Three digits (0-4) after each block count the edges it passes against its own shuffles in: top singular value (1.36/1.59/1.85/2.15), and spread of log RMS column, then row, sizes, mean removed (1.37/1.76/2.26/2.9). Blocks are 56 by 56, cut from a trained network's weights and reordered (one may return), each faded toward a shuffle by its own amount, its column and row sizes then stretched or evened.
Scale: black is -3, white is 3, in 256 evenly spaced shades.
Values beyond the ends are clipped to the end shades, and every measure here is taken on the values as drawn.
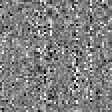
2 3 0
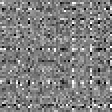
4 3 3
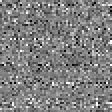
0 0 3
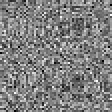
3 0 0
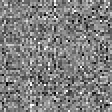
2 2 0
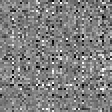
2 4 3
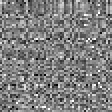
4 0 2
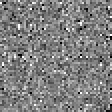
1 2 1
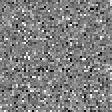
0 1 2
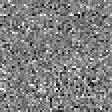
1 1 2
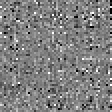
1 3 2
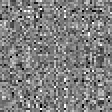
3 3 0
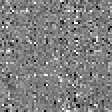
0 3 2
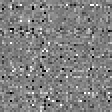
0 2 3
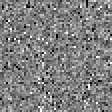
1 0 0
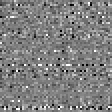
1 0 4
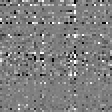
2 3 4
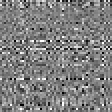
4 1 4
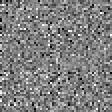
2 0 1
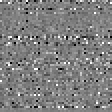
0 0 4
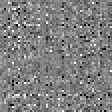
1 3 2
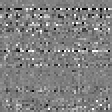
2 2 4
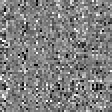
3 3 1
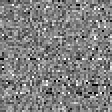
2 0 2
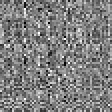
4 2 0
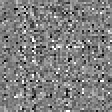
2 3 2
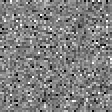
0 1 2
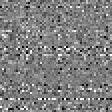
3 1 4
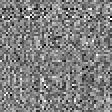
3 0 2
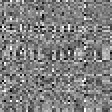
4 2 3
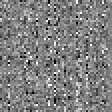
0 4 0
